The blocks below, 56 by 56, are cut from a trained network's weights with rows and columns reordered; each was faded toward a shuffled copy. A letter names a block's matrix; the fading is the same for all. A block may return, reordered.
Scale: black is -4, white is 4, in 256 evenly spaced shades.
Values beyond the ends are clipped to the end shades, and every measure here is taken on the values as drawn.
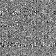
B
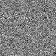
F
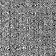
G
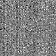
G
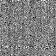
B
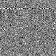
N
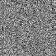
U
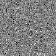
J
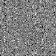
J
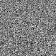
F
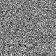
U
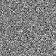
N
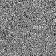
U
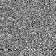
N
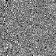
J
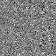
J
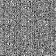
G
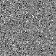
J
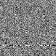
N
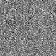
U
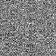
U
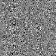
J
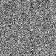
U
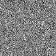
J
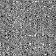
B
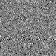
N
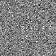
J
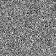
N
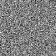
U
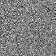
J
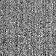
G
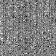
G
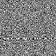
N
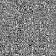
U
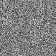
F
